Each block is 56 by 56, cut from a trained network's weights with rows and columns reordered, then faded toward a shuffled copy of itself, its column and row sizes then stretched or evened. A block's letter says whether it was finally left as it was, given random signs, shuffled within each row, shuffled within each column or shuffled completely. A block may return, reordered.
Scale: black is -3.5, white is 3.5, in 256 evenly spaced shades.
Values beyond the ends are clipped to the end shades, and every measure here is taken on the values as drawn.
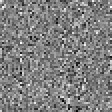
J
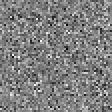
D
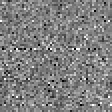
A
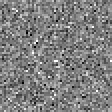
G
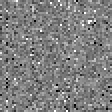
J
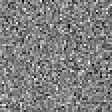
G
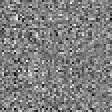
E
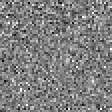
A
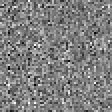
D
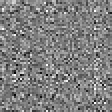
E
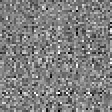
E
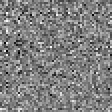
D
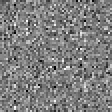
D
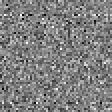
A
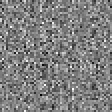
E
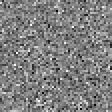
G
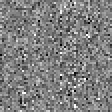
J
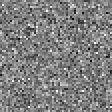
G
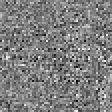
D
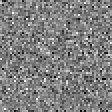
A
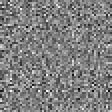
E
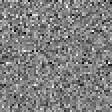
A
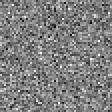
G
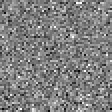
A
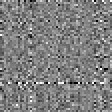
E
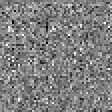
D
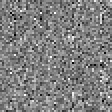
J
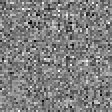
D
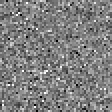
G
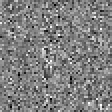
J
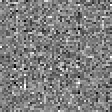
D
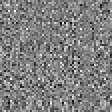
E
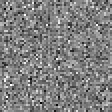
J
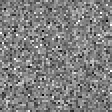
G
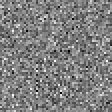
J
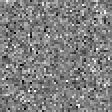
J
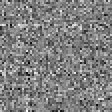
D
